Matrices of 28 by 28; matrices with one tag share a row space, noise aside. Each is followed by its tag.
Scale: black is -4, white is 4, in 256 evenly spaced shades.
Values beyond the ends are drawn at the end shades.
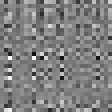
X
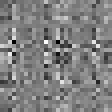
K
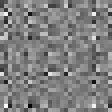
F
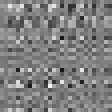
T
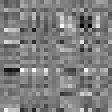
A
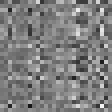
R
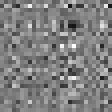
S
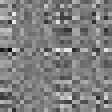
K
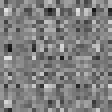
X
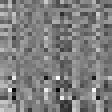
K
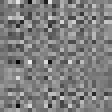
T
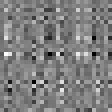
X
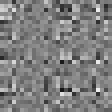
K
